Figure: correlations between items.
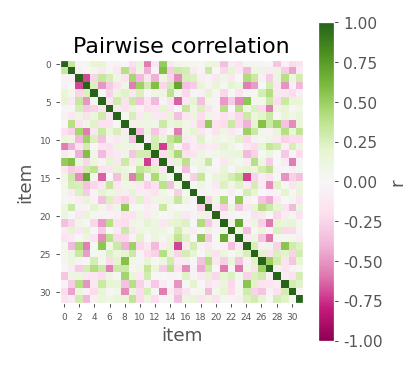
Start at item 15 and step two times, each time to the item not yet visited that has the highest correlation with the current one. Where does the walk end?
12
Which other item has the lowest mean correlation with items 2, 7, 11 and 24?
15
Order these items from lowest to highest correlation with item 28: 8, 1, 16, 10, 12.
10, 12, 1, 16, 8
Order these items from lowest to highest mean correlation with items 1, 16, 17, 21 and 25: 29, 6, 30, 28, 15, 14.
30, 14, 15, 29, 28, 6
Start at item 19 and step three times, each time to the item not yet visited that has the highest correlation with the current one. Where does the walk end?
27
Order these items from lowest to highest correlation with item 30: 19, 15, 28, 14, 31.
19, 15, 28, 14, 31
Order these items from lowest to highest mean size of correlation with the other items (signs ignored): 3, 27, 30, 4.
4, 30, 27, 3
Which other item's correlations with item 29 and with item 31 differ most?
8
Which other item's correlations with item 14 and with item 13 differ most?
11
